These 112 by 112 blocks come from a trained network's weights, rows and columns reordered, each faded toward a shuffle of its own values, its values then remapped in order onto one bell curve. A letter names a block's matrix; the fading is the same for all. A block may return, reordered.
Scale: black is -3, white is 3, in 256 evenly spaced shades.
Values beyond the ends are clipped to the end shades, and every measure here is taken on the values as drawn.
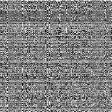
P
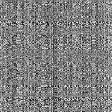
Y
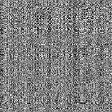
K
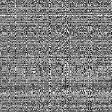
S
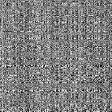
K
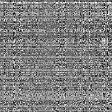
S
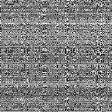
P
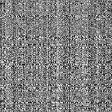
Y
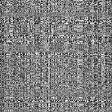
K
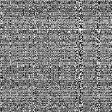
S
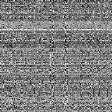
P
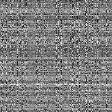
S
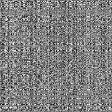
K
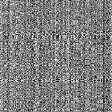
Y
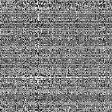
P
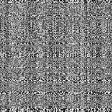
K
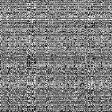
P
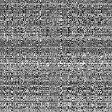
S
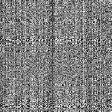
Y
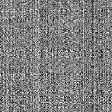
Y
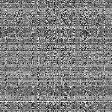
P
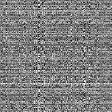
S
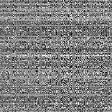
S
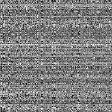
S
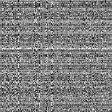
P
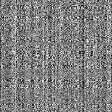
Y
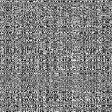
K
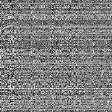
S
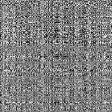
K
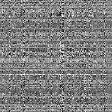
S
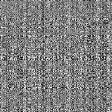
K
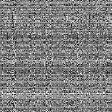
S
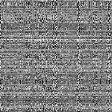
S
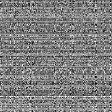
P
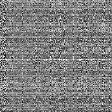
S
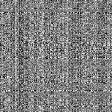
Y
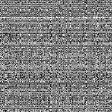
P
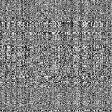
K
